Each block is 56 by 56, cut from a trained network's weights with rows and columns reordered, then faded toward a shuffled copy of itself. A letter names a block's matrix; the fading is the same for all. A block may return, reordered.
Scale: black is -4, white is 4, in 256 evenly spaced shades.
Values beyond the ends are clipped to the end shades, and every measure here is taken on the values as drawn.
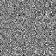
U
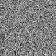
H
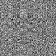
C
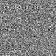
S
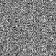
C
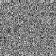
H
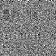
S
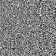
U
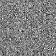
S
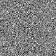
U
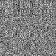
C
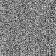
H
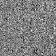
U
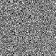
S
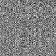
C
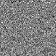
S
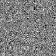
U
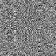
C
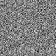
H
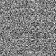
H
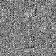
U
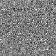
S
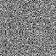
H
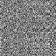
C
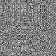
C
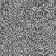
C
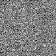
U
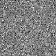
U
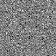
U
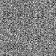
C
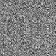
C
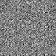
C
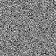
H
